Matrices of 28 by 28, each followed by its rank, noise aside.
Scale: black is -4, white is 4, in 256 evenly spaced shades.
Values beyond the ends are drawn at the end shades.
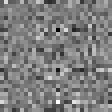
three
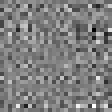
three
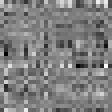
three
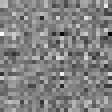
five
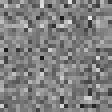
six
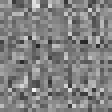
five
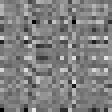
three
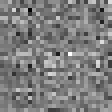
six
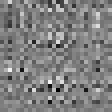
three
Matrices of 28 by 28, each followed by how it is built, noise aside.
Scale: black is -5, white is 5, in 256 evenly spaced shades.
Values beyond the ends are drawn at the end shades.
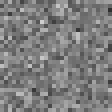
repeating rows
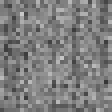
blocks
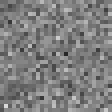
noise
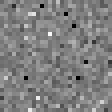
sparse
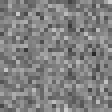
repeating rows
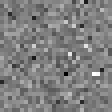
sparse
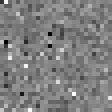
sparse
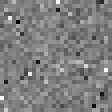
sparse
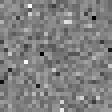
sparse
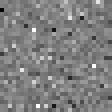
sparse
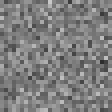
repeating rows
